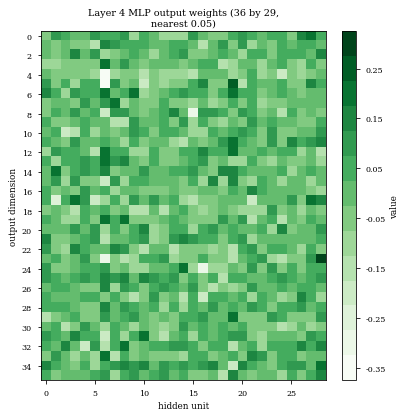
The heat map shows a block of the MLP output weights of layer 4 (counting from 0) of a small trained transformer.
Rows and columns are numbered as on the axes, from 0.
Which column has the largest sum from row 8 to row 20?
19
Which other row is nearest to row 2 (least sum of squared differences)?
20
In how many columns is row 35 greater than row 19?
14
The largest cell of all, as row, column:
23, 28
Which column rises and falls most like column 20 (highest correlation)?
10
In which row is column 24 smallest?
4
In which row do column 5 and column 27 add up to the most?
0
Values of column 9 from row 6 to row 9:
0.2 0 0 0.1
